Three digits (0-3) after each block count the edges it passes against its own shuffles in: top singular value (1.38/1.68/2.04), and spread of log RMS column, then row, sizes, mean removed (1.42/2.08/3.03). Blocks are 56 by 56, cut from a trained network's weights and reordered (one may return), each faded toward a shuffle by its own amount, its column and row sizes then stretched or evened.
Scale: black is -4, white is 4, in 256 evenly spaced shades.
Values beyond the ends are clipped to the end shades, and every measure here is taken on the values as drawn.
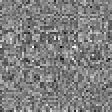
2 0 1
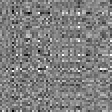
3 2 2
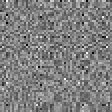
3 1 1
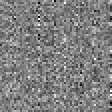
2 2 0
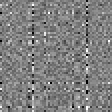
3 2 1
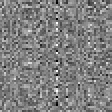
3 2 0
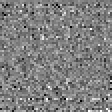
1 0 2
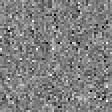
0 1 1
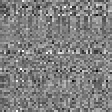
3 0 2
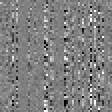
3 3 0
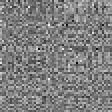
3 0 1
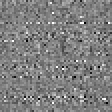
1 1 2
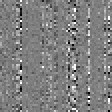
3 3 0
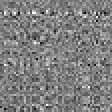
3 1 2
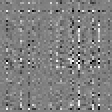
3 3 2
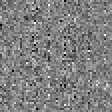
0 2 0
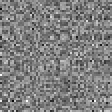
3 0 1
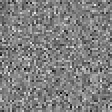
2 0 1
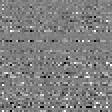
1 1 3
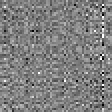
3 2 1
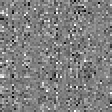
2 2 0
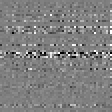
2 1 3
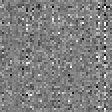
1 2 1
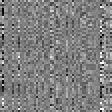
3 3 0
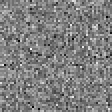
1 0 0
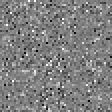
1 1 0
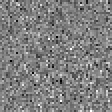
1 2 0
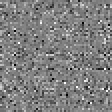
2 1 1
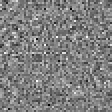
2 0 1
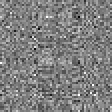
3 1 1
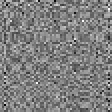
3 1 0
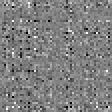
1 2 2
